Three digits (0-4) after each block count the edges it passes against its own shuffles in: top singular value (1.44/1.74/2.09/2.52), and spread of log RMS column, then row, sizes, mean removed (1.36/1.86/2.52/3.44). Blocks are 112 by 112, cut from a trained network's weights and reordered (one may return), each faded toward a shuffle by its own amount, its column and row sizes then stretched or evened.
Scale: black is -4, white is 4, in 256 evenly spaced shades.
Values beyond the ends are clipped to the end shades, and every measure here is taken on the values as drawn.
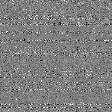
1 0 4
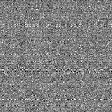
3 0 2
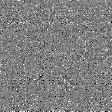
2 1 2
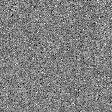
0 0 1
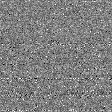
2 0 2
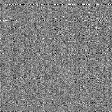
2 1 3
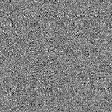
2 0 2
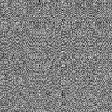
4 1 1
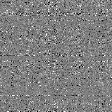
2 2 3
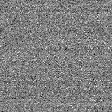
2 0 0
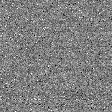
1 0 0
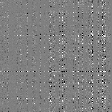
3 4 2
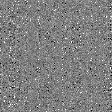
0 3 1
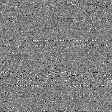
1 0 3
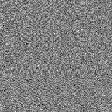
4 0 0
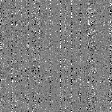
1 4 2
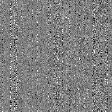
0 4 0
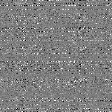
0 2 4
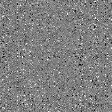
1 3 1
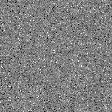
1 1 0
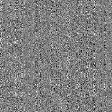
2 4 0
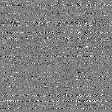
0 2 4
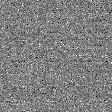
2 0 0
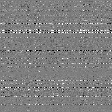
4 1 4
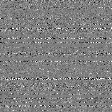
1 0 4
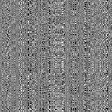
4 4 2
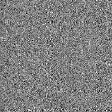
1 2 2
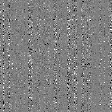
1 4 2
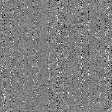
0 4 0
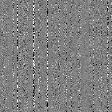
2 4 0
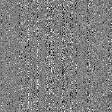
0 4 0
